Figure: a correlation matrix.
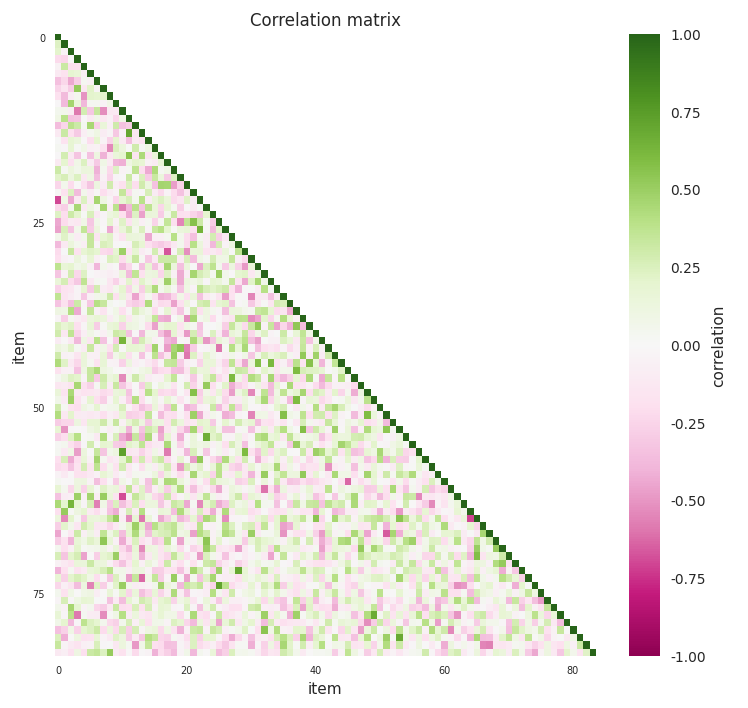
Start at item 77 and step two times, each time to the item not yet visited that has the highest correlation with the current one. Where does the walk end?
63
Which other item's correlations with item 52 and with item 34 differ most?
61
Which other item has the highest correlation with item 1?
64
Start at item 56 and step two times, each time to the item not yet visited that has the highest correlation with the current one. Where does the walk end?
41
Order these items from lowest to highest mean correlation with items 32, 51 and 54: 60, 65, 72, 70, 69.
60, 70, 69, 72, 65
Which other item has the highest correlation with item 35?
51
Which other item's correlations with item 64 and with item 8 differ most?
65
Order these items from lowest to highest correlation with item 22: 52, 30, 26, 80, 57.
30, 52, 80, 57, 26
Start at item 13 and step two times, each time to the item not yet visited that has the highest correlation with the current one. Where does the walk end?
16
